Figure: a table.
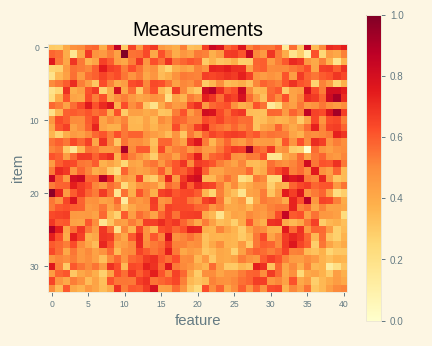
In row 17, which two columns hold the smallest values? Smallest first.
9, 8
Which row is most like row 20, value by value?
25
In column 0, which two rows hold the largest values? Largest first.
20, 25
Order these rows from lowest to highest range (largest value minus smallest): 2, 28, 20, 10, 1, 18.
10, 28, 2, 18, 20, 1
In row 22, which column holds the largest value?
33
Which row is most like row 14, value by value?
1
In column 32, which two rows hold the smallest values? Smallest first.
0, 6
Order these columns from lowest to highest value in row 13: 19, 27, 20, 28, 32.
28, 27, 32, 19, 20
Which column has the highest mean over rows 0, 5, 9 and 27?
35
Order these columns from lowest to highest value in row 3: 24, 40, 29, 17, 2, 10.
17, 2, 10, 29, 40, 24
